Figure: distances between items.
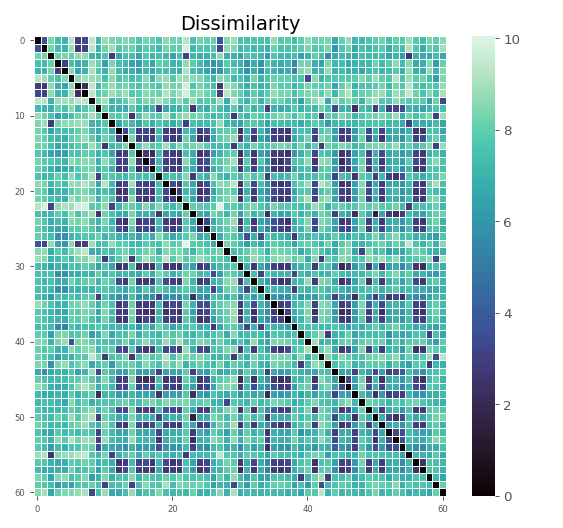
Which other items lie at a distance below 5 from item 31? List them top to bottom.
26, 33, 38
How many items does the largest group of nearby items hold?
22
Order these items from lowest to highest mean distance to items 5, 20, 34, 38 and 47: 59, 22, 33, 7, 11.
33, 59, 11, 22, 7
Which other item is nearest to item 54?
34
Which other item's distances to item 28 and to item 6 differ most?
7
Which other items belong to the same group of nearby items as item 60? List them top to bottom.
8
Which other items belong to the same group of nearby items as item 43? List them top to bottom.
39, 58
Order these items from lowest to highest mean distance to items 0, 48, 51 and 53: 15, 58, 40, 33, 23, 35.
23, 15, 35, 33, 58, 40
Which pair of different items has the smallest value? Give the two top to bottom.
23, 50
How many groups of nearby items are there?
11
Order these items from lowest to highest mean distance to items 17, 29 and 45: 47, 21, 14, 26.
21, 14, 47, 26
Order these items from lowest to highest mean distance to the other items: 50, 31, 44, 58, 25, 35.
25, 35, 44, 50, 31, 58
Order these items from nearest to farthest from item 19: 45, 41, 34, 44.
45, 41, 34, 44
